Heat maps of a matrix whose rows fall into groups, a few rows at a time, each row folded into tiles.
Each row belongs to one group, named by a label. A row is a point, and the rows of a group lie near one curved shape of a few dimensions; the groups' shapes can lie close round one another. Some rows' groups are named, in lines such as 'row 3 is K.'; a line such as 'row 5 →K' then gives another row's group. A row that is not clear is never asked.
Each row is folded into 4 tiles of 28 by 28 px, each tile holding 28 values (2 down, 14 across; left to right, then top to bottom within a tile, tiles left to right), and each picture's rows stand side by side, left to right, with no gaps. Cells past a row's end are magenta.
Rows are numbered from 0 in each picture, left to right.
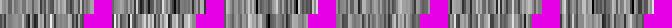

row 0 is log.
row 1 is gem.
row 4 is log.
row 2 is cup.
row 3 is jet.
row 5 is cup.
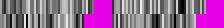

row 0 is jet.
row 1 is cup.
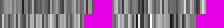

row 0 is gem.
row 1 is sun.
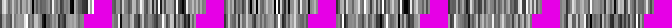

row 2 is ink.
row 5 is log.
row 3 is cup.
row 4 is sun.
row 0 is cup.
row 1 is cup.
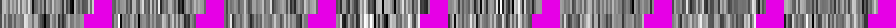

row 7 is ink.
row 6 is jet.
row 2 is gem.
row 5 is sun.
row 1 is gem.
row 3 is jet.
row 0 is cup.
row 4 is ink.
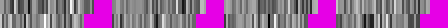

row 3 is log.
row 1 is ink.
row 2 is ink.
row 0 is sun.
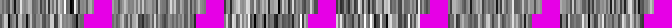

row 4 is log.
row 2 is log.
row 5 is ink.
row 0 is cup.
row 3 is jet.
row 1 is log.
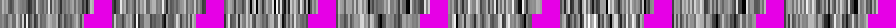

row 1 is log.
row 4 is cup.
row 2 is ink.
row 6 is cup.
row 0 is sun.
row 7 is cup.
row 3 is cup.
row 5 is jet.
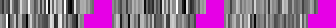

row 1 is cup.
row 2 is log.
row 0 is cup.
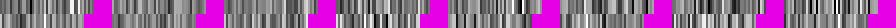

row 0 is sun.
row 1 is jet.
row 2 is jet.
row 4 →cup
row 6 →gem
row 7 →ink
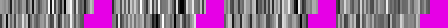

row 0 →ink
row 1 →cup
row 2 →cup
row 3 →log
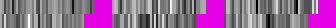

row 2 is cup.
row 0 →sun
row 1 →log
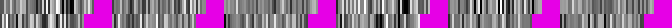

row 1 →sun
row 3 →cup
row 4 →ink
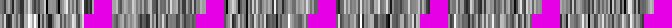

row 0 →jet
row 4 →sun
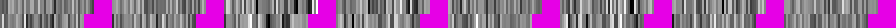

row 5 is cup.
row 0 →log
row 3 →cup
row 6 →ink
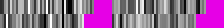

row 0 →cup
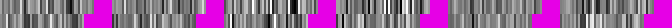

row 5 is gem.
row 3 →ink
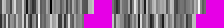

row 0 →sun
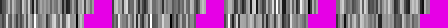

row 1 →sun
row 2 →ink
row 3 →ink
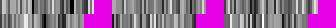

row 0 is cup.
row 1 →ink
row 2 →sun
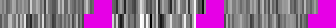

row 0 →log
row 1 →jet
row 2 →log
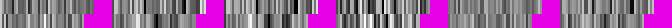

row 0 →sun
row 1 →cup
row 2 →cup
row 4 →jet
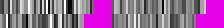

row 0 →cup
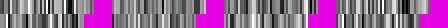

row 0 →cup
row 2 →jet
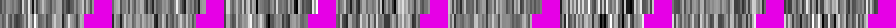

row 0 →sun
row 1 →ink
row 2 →cup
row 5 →cup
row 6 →jet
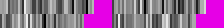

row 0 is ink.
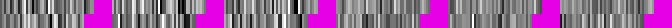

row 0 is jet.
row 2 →cup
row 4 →log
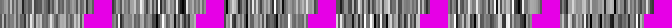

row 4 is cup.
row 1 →cup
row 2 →log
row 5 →log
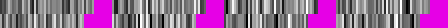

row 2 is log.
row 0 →sun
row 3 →cup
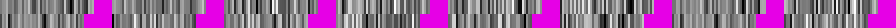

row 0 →ink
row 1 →ink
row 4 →cup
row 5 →cup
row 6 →ink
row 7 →ink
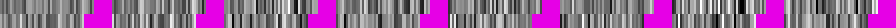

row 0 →jet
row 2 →cup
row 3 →ink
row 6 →cup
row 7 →cup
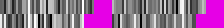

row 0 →jet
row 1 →ink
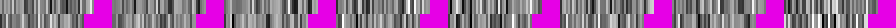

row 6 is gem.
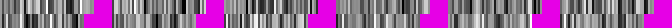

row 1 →cup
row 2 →gem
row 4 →jet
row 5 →ink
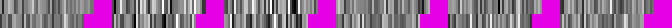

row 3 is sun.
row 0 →log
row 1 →log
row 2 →cup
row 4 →ink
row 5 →log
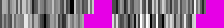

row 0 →cup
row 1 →jet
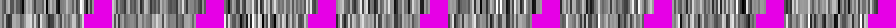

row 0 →jet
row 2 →jet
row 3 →ink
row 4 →ink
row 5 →sun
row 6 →cup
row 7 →log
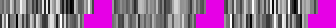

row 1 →jet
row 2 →cup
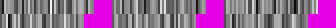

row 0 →log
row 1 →jet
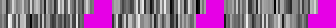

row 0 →log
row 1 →ink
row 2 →ink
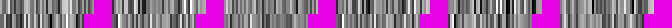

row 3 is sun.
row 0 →jet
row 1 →sun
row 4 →ink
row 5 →cup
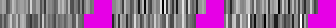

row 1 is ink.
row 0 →log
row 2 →log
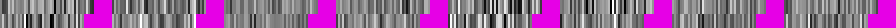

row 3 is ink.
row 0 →log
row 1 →jet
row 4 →gem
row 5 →ink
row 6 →log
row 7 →log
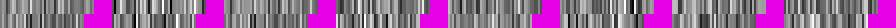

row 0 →log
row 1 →log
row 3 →jet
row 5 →cup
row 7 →jet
